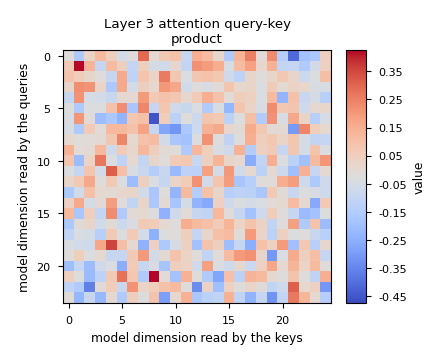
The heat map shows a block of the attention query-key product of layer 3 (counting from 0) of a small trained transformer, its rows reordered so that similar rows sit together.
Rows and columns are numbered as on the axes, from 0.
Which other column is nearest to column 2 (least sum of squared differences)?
14
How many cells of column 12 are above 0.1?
5
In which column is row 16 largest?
21
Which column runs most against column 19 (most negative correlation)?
15
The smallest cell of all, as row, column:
6, 8
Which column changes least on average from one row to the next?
18
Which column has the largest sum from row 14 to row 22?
4
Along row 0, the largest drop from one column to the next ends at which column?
20
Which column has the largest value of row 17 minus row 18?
17
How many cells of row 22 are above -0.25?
22
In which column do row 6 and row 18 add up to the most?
19
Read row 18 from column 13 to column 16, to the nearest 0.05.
0.1 0.05 -0.2 -0.1
